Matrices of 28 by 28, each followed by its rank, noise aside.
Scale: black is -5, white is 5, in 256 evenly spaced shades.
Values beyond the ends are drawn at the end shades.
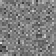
seven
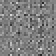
five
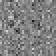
six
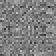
five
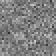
eight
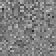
eight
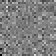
four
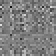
four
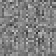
five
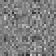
five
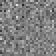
six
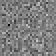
seven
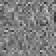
six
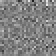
four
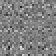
four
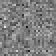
seven
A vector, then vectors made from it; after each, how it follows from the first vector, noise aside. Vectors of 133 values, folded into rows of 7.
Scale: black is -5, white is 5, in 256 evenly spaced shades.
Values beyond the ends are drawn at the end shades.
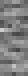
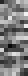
wrapped around, scaled up.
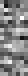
wrapped around, negated, scaled up.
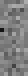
negated, partly zeroed.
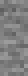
reversed, negated, shrunk.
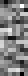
wrapped around, negated, scaled up.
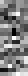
wrapped around, negated, scaled up.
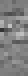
negated, partly zeroed.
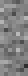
negated, partly zeroed.
